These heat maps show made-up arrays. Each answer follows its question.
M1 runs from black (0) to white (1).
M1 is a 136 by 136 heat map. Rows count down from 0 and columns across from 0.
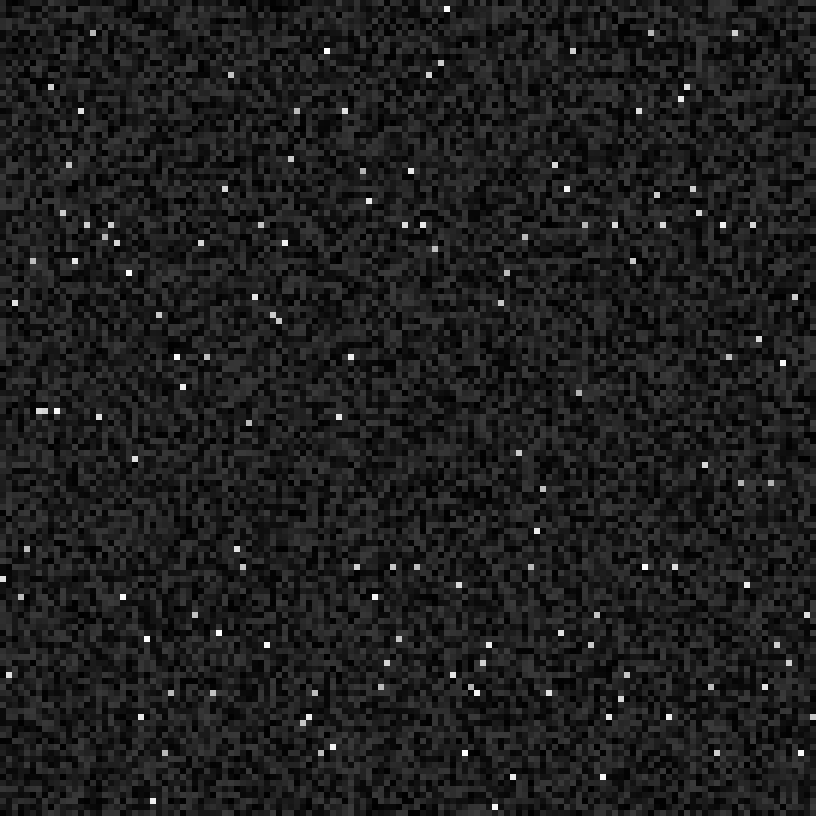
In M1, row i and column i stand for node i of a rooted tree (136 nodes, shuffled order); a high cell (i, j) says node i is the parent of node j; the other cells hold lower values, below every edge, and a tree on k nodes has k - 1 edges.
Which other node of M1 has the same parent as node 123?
128
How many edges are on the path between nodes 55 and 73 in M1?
8
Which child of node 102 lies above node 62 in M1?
99
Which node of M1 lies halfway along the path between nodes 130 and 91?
28
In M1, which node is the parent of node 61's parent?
40
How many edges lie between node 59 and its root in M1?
2
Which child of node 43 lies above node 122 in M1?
5
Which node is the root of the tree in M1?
31
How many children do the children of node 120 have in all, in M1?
2
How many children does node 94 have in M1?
7
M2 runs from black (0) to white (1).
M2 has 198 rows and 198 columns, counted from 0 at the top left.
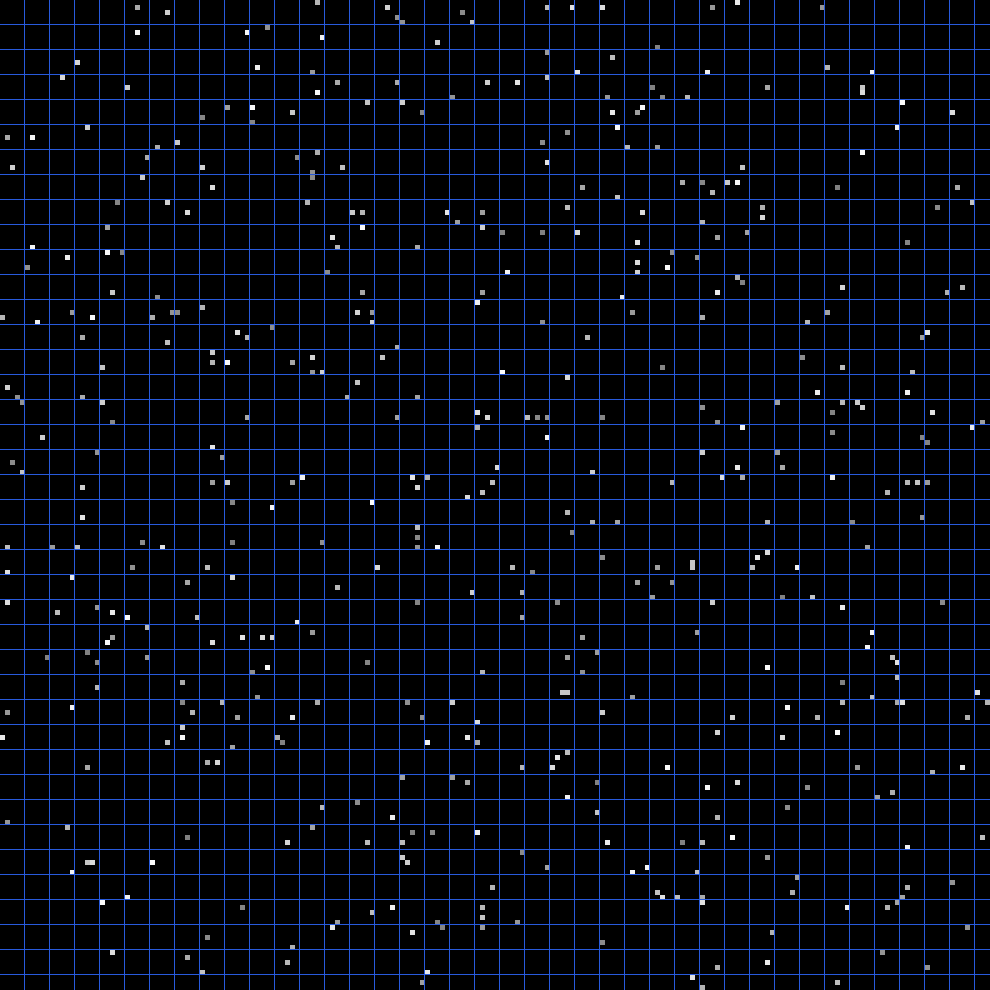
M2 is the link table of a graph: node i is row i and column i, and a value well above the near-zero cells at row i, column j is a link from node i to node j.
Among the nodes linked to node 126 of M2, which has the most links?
node 62
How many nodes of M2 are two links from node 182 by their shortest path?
3
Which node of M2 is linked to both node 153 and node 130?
node 17
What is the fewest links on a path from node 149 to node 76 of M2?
6
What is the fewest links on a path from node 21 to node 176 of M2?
6
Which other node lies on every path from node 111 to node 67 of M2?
node 120
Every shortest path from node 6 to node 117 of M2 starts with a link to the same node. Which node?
node 49
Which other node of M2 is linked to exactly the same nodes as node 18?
node 30
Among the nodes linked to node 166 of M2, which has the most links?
node 95
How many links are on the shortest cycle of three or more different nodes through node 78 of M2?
6
